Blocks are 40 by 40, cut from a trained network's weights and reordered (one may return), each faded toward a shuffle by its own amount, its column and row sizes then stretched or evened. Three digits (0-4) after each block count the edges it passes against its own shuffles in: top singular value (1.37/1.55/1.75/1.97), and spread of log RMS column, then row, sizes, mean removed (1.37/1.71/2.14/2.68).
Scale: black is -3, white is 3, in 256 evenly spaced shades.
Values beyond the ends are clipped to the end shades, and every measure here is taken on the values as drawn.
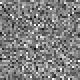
0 0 0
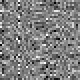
3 2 0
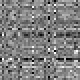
4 2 3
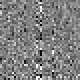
2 3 1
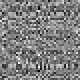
4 2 1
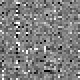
0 3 2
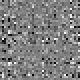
0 3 3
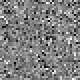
2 1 0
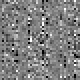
0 4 1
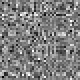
3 0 2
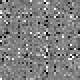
2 3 2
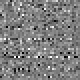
0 1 3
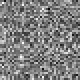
4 0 0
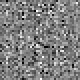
1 1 1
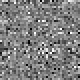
1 2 3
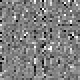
1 3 1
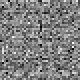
2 0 0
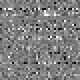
0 1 4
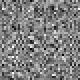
4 2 1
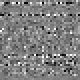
2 0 4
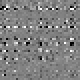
4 2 4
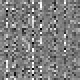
2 4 0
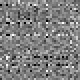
4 2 2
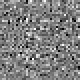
2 0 2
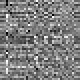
4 2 2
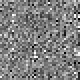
2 2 0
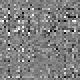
2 2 3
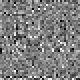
3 0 2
